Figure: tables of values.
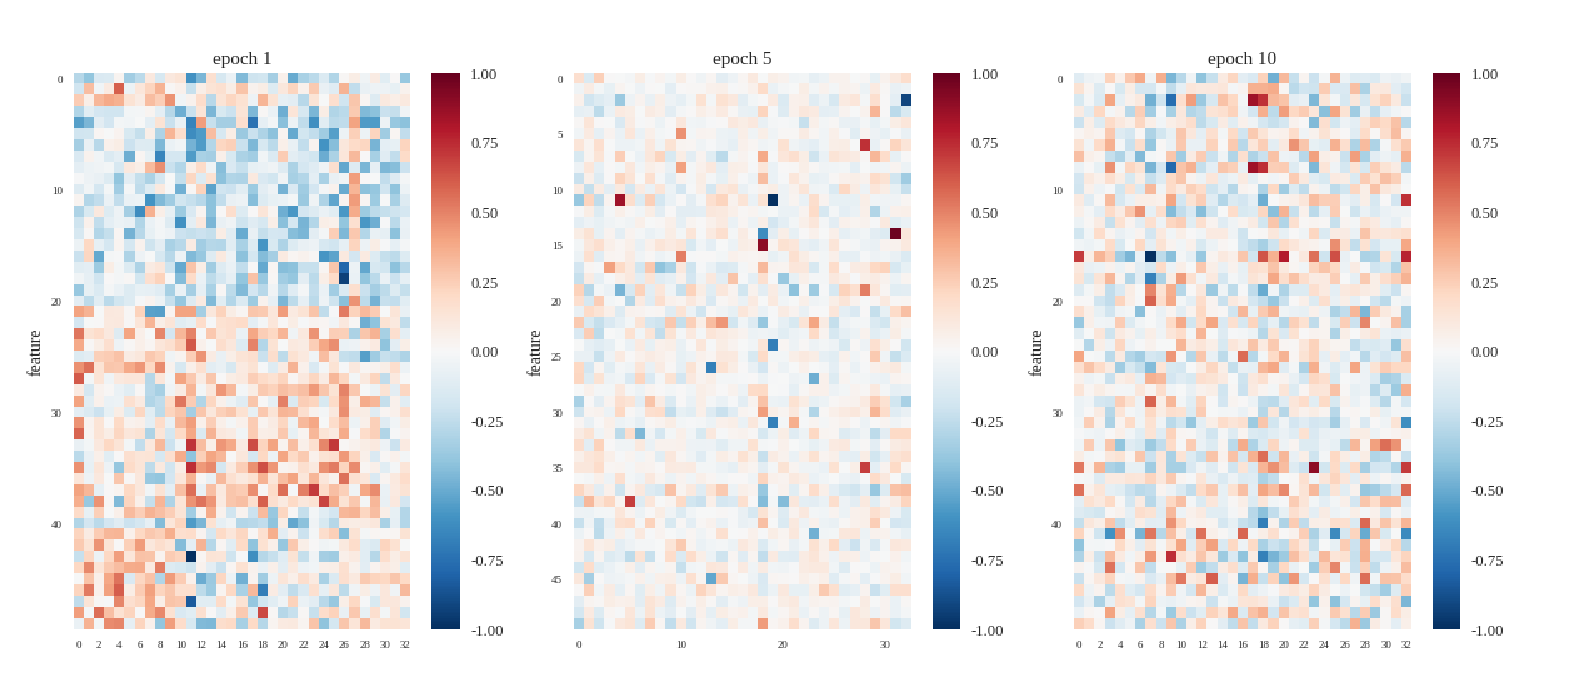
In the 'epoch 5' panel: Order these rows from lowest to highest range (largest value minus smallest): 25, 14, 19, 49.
25, 49, 19, 14
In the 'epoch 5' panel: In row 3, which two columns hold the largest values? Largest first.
29, 18
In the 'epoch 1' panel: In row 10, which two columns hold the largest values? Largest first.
27, 12
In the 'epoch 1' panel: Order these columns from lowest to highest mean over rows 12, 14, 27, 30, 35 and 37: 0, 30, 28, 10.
30, 28, 10, 0
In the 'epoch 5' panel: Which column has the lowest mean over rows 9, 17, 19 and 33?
23
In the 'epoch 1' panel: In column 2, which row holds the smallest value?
16
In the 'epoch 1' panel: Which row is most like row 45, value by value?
49
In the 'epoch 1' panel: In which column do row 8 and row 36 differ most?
26
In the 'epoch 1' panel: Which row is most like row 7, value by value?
6
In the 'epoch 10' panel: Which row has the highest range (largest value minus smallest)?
16
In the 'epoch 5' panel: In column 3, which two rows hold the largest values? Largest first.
17, 38
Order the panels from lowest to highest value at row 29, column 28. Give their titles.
epoch 10, epoch 5, epoch 1
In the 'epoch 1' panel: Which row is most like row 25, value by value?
22
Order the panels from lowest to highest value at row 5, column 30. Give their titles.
epoch 1, epoch 5, epoch 10
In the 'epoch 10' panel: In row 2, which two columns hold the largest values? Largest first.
17, 18
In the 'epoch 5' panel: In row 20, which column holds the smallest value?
5
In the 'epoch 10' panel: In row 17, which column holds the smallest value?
31
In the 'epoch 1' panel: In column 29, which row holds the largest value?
37
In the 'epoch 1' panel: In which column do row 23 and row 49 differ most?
8
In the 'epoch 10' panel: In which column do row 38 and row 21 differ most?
28
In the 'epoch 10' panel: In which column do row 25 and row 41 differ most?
32
